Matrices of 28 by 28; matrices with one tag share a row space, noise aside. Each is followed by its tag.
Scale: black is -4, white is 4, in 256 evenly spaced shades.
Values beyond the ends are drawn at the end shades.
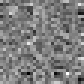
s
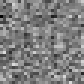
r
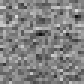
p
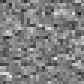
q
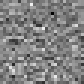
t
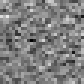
q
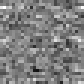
p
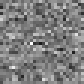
t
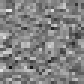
q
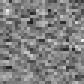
q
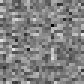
r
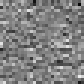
s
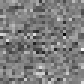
t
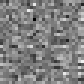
s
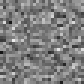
r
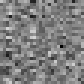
q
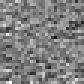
q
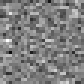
q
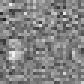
t
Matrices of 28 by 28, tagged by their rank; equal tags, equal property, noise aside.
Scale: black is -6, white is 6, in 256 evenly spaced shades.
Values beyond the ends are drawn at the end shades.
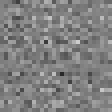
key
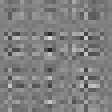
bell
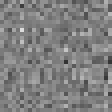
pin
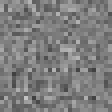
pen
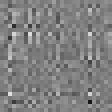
bell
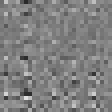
bell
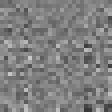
pen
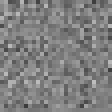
key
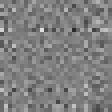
pin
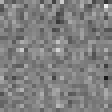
pen
